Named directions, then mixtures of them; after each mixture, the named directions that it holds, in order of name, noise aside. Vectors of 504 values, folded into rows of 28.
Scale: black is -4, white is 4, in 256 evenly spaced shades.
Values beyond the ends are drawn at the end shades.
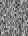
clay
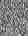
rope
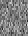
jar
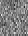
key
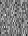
clay.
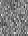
key.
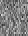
jar, key.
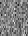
clay, key.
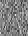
clay, jar, rope.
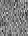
clay, key, rope.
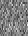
jar, rope.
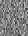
rope.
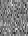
jar, key, rope.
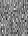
key, rope.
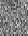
key.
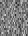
clay.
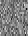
clay, key, rope.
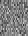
rope.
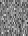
clay.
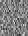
clay, rope.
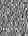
jar, rope.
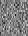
clay, rope.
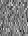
jar, rope.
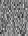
rope.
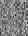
clay, rope.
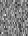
clay.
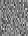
rope.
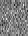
clay, key, rope.
